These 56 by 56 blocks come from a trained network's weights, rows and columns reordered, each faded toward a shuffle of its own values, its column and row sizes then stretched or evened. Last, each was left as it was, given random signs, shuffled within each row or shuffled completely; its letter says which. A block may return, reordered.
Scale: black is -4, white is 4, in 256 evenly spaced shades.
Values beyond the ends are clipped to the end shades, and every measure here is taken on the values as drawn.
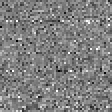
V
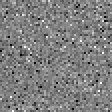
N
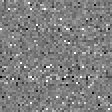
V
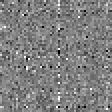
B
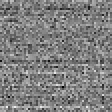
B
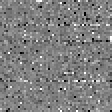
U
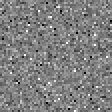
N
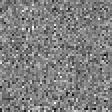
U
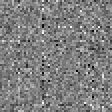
U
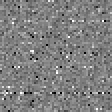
V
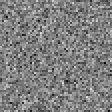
N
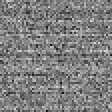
V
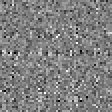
B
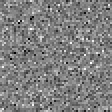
N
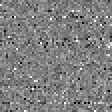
V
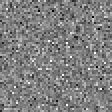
N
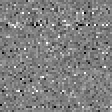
V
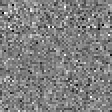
V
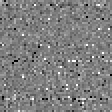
V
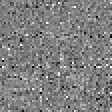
B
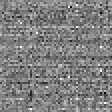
B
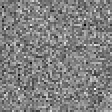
U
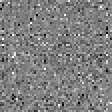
B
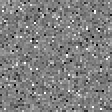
N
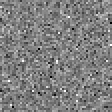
N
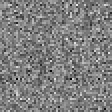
U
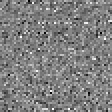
V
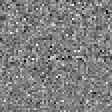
V
